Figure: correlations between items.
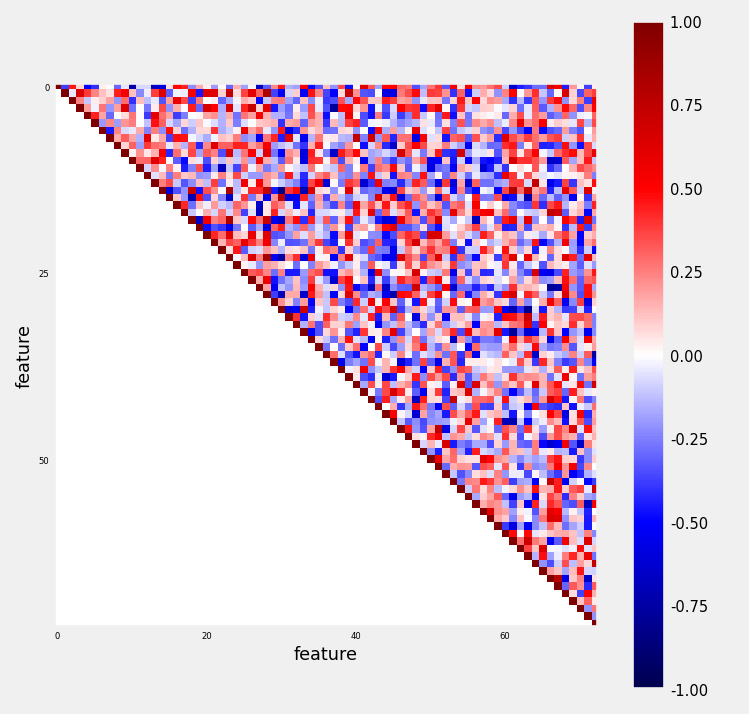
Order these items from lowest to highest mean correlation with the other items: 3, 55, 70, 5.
55, 70, 5, 3
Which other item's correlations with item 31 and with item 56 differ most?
63
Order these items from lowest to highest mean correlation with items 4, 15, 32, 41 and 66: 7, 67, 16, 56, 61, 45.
61, 7, 16, 56, 67, 45
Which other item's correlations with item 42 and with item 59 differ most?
7
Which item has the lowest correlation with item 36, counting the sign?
72
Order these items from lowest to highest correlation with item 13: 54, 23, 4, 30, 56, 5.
30, 23, 54, 56, 5, 4
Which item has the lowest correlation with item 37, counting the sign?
3
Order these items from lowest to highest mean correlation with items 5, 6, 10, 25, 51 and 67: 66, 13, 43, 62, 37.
37, 66, 62, 43, 13
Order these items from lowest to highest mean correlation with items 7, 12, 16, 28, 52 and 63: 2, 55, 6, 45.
45, 55, 6, 2
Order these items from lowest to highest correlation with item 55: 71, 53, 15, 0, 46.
71, 15, 46, 53, 0
